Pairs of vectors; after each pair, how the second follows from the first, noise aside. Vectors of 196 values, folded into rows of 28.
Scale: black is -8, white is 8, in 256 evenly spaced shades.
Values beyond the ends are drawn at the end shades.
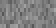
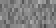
reversed.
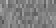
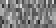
scaled up.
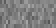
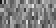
scaled up.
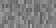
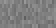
reversed, shrunk.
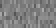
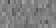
wrapped around, negated, partly zeroed.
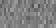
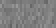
wrapped around, shrunk.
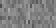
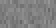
wrapped around, shrunk.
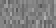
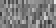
scaled up.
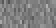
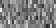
reversed, scaled up.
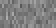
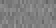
wrapped around, shrunk.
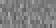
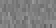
shrunk.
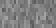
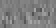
wrapped around, negated, partly zeroed.
